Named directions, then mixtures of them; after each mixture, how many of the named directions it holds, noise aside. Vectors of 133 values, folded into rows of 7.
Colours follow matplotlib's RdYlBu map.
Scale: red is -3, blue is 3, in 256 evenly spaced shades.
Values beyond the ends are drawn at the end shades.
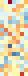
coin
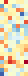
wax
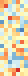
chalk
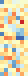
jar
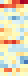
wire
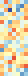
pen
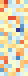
three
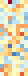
one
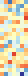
two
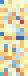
one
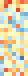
four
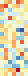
three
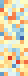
two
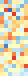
two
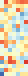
two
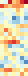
two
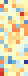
one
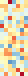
three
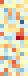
one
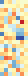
one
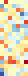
one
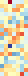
one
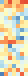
four
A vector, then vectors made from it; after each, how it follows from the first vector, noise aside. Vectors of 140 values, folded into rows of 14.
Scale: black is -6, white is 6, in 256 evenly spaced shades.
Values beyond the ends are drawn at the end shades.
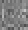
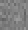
reversed, negated, shrunk.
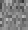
wrapped around, negated.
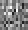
wrapped around, scaled up.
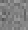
reversed, negated, shrunk.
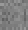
reversed, negated, shrunk.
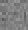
reversed, negated, shrunk.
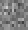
wrapped around.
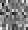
wrapped around, scaled up.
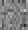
wrapped around, negated.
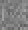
shrunk.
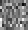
wrapped around, scaled up.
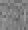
reversed, shrunk.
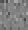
reversed, negated, partly zeroed.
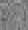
reversed, negated, shrunk.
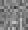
wrapped around.
